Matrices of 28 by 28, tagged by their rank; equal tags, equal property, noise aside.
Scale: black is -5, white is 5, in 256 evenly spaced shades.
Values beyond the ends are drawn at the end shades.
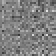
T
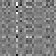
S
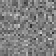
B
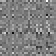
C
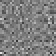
B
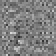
T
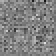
B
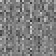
T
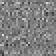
B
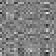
C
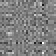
T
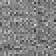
B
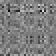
C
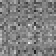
T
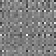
S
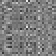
T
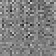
T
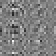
C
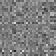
T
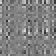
S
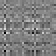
S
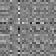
S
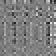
S
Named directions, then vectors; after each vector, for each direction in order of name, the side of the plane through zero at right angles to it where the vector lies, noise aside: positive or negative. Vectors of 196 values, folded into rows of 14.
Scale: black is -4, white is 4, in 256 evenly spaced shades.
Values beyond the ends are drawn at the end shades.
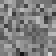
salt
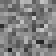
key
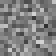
negative, negative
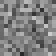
positive, positive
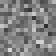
negative, negative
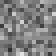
positive, negative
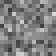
positive, negative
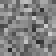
positive, positive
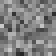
negative, positive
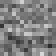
positive, negative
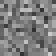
positive, positive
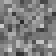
negative, positive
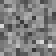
negative, positive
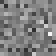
positive, positive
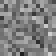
positive, positive
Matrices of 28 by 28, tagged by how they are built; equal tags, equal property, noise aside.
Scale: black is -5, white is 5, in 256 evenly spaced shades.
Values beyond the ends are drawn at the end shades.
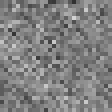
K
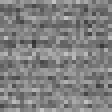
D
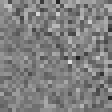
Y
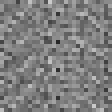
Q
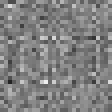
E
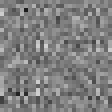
E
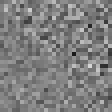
Y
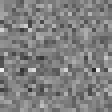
E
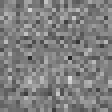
D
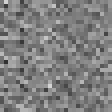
Q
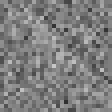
K
